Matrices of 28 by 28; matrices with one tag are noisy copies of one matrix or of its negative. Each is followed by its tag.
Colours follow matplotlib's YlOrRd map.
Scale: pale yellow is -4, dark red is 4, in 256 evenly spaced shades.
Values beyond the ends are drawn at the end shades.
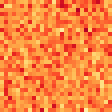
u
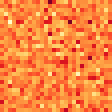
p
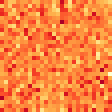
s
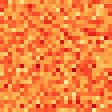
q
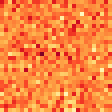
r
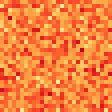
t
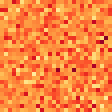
q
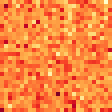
r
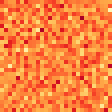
t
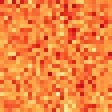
r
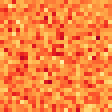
p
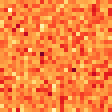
t
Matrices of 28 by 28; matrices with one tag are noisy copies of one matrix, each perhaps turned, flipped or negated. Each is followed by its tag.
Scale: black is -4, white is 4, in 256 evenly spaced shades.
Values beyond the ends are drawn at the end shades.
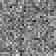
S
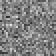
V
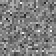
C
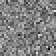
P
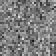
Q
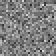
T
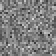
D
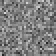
T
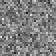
P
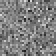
P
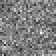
Q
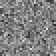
D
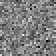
P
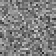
P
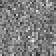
Q
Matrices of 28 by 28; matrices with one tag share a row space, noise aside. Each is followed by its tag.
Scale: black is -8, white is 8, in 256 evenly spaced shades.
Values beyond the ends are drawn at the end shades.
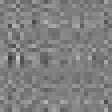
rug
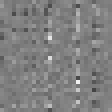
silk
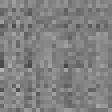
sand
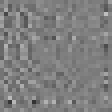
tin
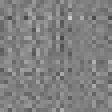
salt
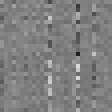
silk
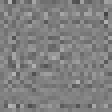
rug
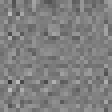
rug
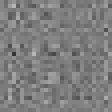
rug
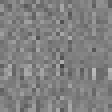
salt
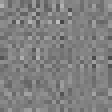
salt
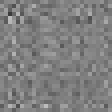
rug
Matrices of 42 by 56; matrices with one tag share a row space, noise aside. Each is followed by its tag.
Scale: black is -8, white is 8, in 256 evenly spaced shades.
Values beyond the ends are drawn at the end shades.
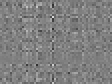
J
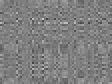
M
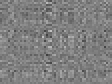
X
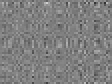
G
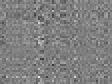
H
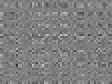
M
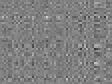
G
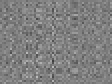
J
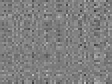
G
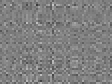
J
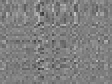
H
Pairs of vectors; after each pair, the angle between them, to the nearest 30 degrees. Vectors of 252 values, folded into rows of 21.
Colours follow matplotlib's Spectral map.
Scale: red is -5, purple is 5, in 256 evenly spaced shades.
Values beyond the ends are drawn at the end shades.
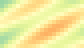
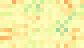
120 degrees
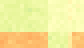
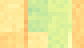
60 degrees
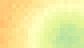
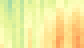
150 degrees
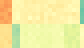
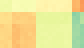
90 degrees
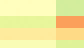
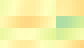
150 degrees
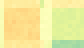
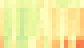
150 degrees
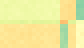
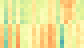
60 degrees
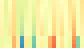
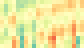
30 degrees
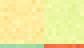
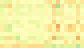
120 degrees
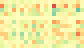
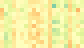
120 degrees
